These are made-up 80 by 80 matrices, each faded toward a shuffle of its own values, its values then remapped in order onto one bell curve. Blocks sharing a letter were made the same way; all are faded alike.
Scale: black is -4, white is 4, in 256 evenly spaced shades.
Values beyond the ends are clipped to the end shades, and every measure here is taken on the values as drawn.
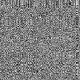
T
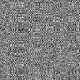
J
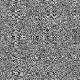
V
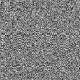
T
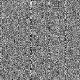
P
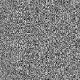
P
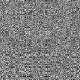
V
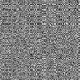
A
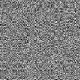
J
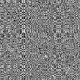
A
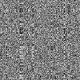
P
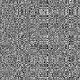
A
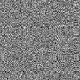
T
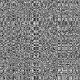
A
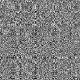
V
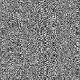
P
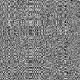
A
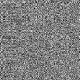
T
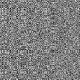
J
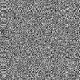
T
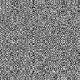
J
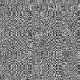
A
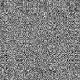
T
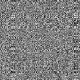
V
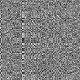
A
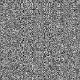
P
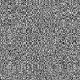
J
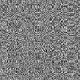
J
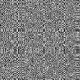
A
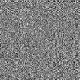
T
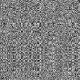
J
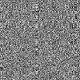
T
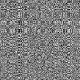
A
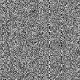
P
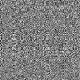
T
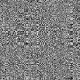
V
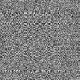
J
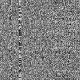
P
